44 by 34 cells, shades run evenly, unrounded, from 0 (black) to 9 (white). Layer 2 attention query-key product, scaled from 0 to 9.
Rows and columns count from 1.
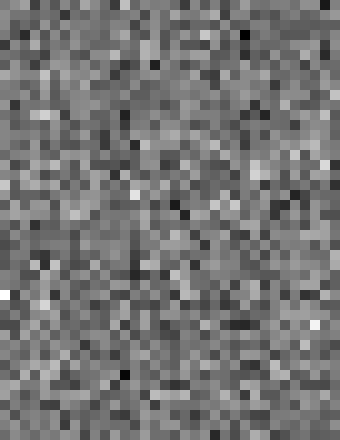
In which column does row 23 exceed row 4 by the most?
25
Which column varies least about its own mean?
11
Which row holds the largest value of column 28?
37
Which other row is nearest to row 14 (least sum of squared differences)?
32
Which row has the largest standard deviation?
30
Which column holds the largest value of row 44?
26
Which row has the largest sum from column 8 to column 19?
40
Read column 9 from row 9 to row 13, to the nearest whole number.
6 5 5 5 4
